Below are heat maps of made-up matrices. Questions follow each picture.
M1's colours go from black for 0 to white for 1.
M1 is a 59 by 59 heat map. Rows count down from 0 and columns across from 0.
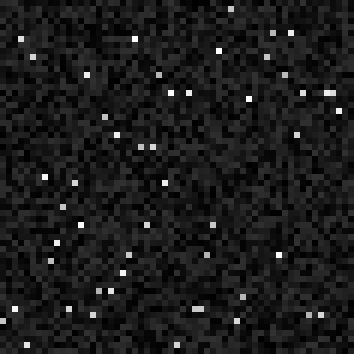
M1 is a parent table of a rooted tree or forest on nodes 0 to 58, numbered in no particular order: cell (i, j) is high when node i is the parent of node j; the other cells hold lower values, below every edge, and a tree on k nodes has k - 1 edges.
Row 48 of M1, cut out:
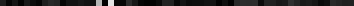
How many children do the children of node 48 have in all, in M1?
2
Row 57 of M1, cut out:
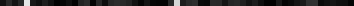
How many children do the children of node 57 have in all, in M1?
1
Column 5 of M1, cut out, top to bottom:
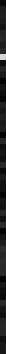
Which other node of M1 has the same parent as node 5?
44
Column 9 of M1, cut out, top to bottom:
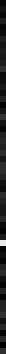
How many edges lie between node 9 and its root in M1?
4
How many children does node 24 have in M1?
2
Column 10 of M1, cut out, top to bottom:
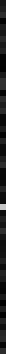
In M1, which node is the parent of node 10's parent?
42
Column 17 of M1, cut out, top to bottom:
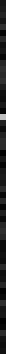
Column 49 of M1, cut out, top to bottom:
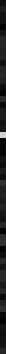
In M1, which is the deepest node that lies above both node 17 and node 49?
22
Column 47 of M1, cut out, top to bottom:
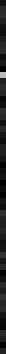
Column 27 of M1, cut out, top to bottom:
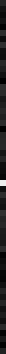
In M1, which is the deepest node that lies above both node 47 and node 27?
30
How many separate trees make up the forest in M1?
9
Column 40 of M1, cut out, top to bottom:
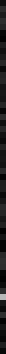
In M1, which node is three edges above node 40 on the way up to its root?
6
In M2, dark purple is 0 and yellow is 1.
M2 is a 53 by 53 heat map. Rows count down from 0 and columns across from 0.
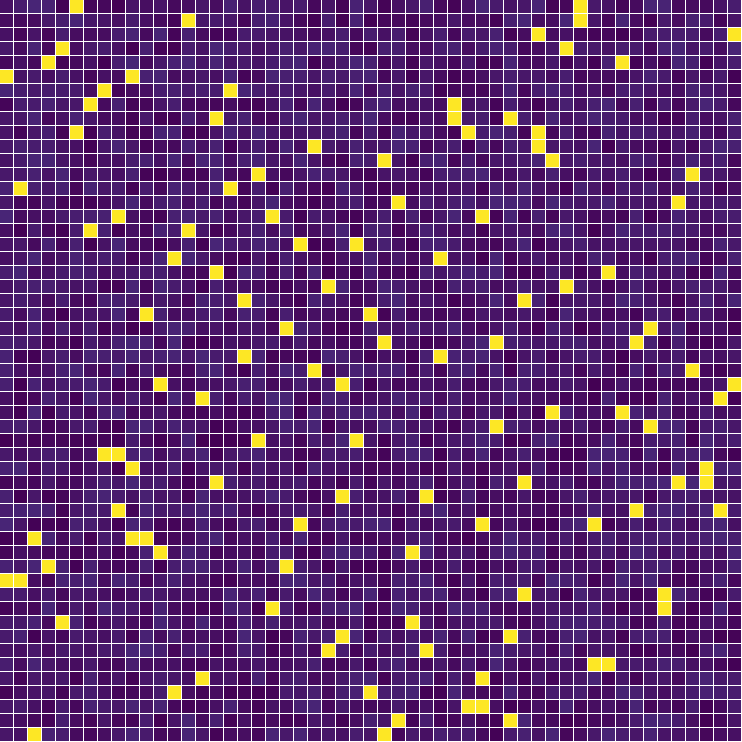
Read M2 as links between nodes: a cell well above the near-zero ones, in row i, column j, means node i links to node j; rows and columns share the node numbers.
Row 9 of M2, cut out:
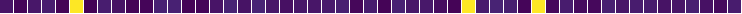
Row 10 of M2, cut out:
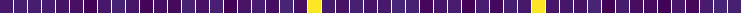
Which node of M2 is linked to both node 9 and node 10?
node 38
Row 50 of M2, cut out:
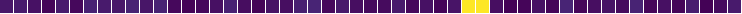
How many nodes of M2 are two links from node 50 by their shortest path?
4
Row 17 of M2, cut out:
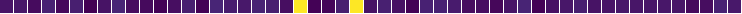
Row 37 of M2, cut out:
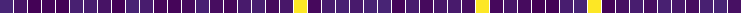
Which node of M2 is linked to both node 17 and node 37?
node 21
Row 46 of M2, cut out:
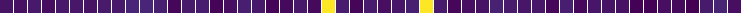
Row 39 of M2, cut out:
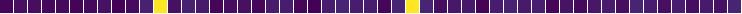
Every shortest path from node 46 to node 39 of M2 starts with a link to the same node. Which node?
node 30
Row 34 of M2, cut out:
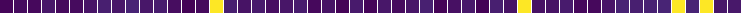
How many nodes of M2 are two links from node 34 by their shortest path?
6
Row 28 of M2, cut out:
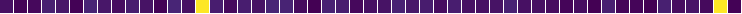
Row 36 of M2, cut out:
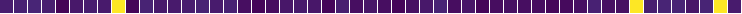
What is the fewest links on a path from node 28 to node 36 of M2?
2
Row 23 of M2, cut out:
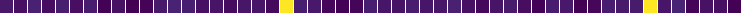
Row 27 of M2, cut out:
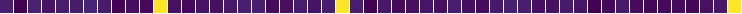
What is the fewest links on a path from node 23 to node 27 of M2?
5
